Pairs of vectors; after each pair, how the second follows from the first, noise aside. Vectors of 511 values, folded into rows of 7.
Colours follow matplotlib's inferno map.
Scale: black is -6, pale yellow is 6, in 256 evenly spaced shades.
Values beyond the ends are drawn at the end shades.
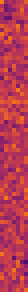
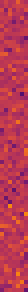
reversed, negated, partly zeroed.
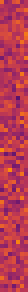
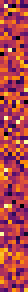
reversed, scaled up.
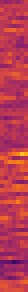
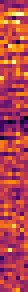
wrapped around, scaled up.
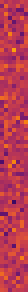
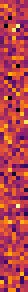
wrapped around, scaled up.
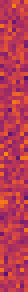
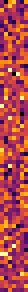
wrapped around, scaled up.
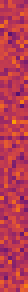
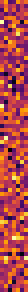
wrapped around, scaled up.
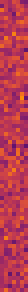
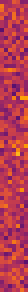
sign-scrambled.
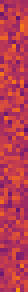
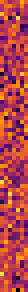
negated, scaled up.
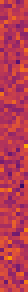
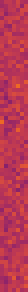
wrapped around, negated, shrunk.
